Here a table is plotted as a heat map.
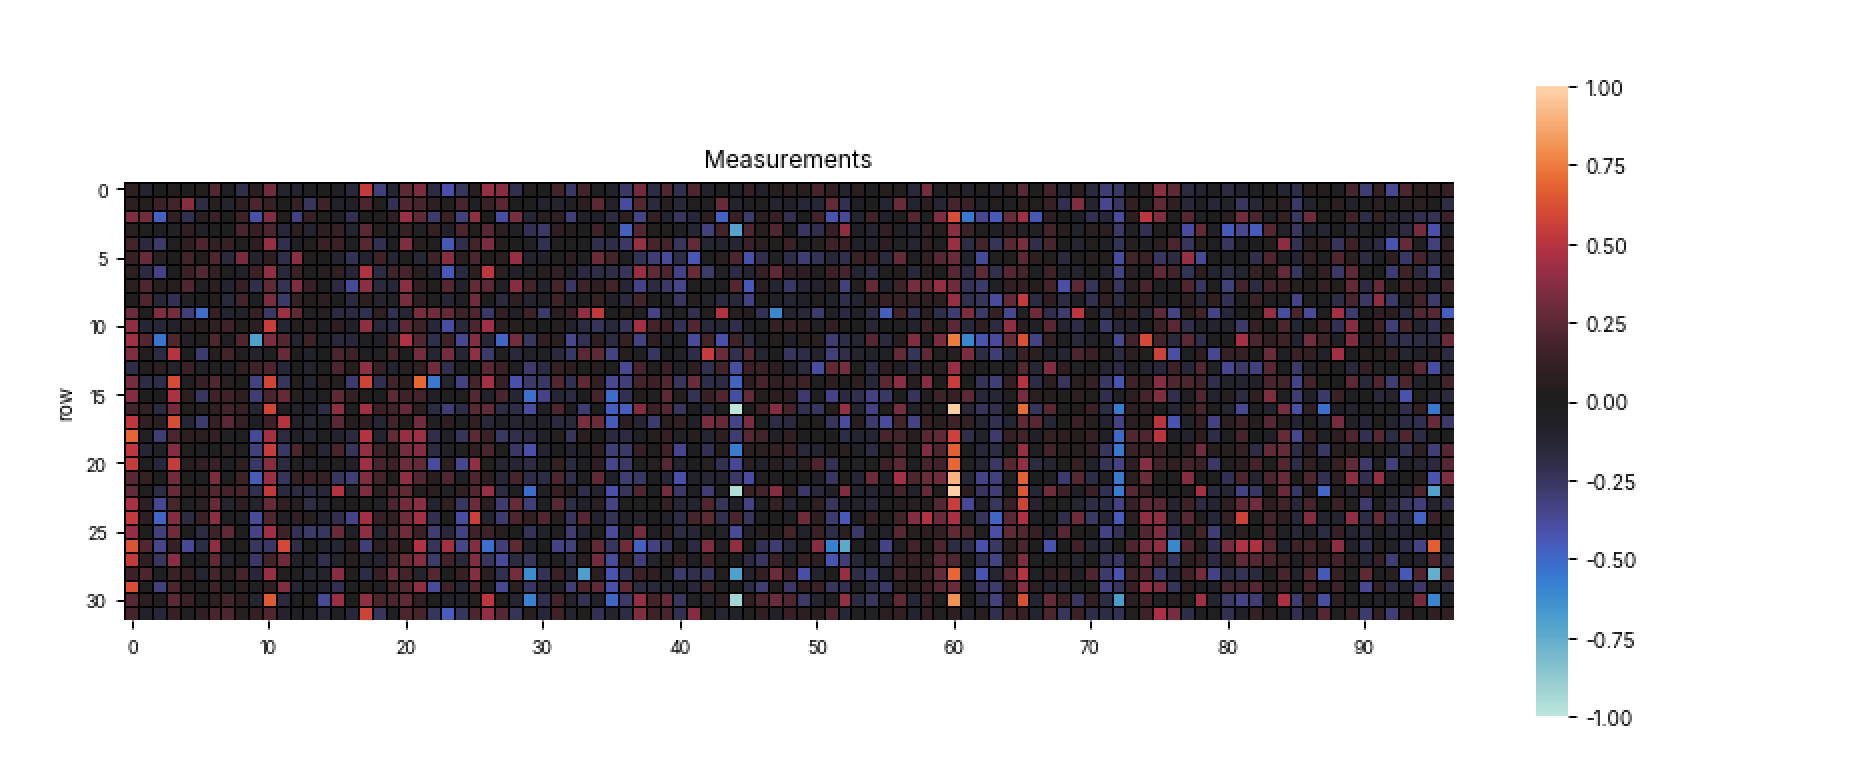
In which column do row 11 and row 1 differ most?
9
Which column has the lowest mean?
72
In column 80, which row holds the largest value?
26
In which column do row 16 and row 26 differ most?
44
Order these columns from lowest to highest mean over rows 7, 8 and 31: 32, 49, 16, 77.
16, 32, 49, 77
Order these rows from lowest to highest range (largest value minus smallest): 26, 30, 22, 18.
18, 26, 30, 22
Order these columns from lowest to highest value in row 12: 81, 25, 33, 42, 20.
20, 81, 33, 25, 42
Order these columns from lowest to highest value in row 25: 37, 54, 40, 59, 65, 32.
32, 40, 54, 59, 65, 37
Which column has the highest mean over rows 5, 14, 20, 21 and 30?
60
